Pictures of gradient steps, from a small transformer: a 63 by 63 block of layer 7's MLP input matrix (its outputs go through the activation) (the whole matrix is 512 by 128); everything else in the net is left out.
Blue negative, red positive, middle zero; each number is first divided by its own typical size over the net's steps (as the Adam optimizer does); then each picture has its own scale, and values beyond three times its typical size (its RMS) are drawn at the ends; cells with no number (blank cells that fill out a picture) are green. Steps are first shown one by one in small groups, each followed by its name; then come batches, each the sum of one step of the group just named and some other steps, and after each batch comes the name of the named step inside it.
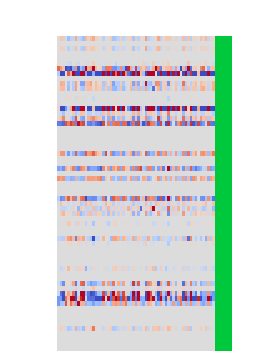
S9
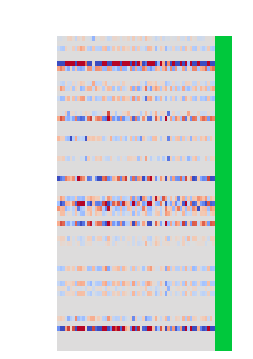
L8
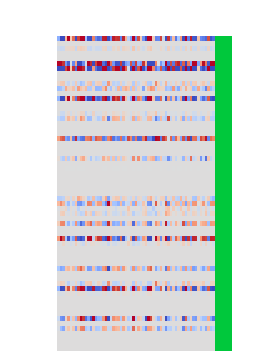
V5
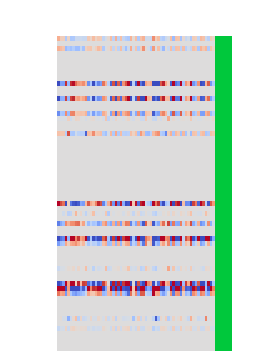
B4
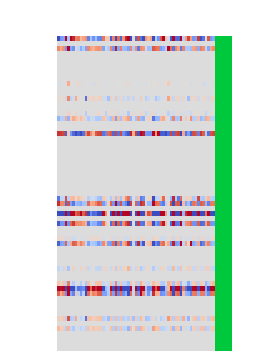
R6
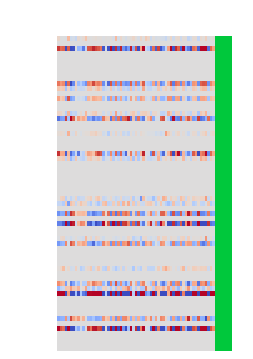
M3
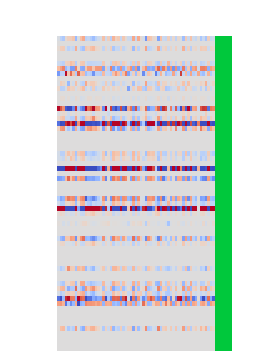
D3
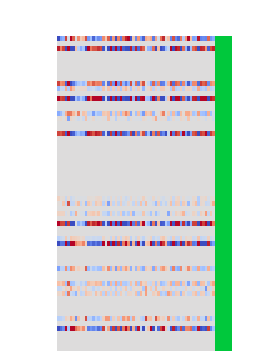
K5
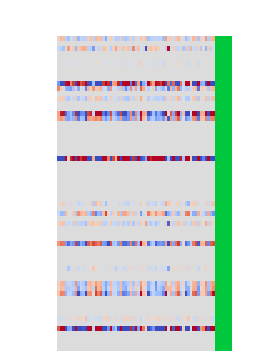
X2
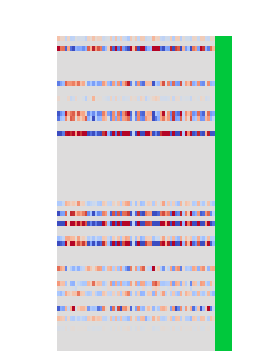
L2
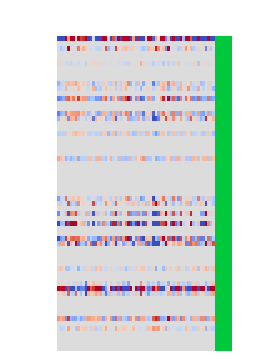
R6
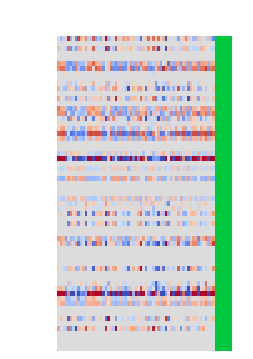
M3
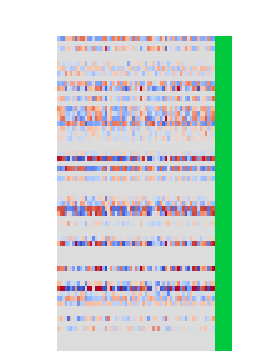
D3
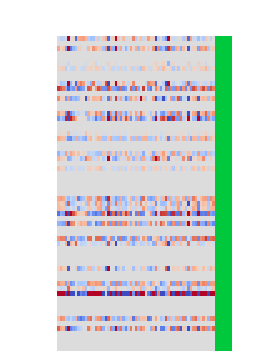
M3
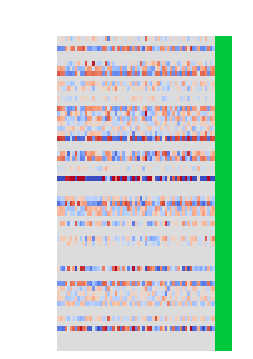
L8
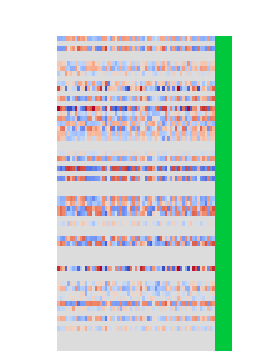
D3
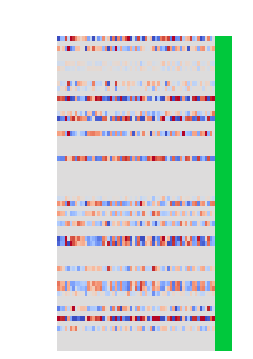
K5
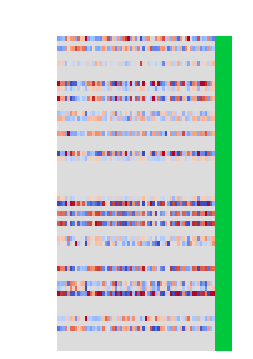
K5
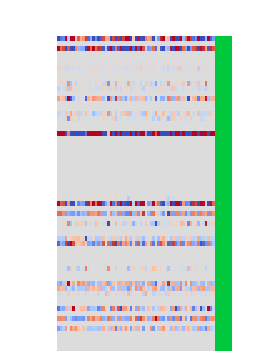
K5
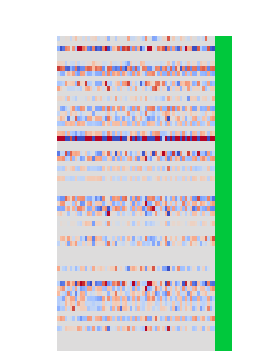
S9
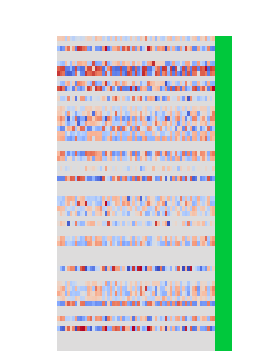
L8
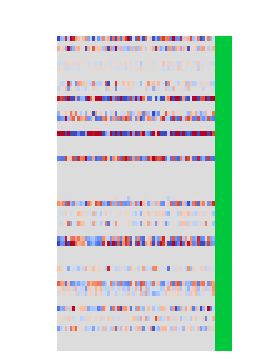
K5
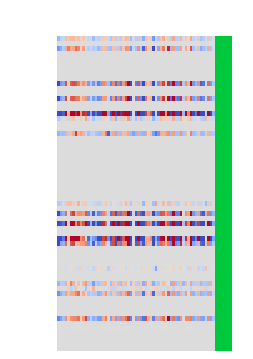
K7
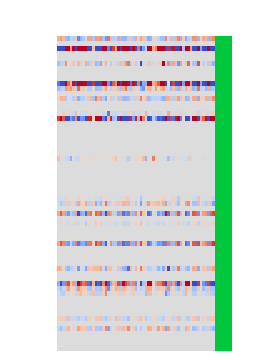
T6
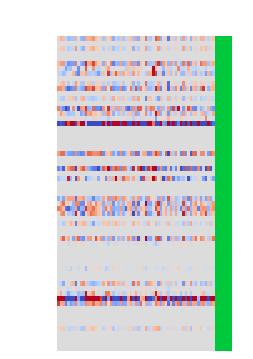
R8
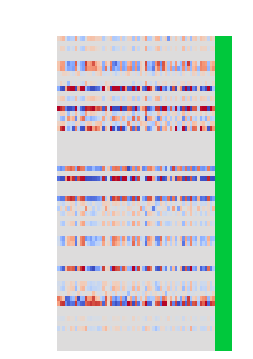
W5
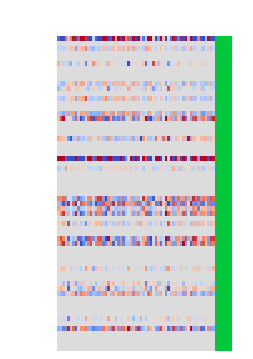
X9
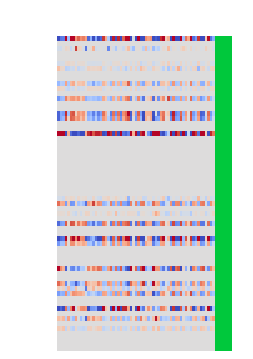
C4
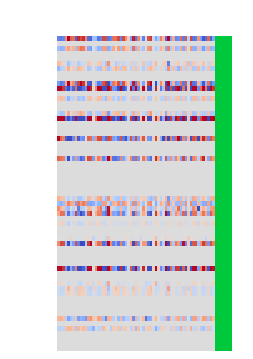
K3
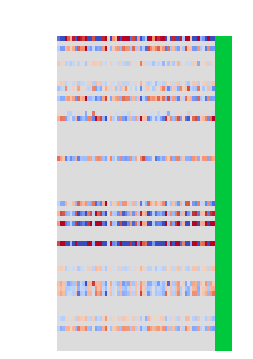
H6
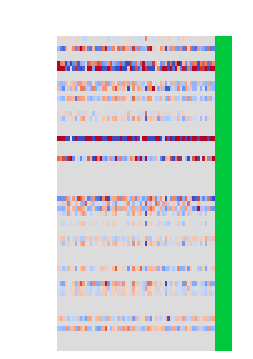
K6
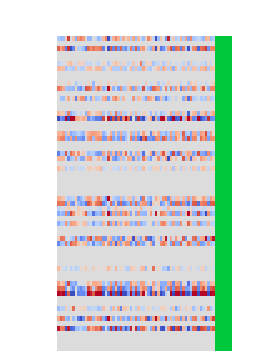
C4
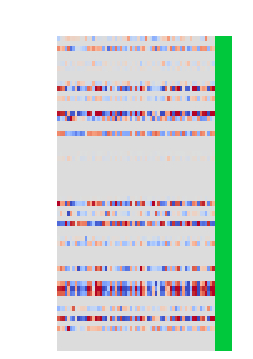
C4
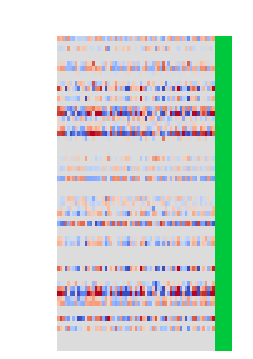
W5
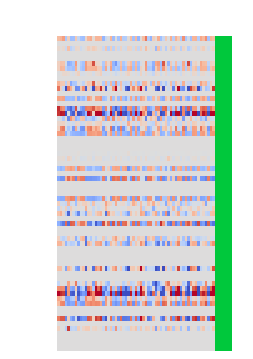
W5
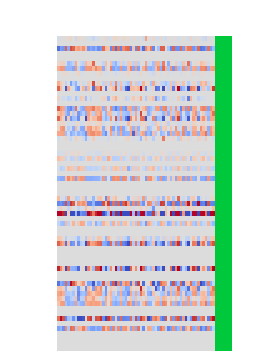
W5
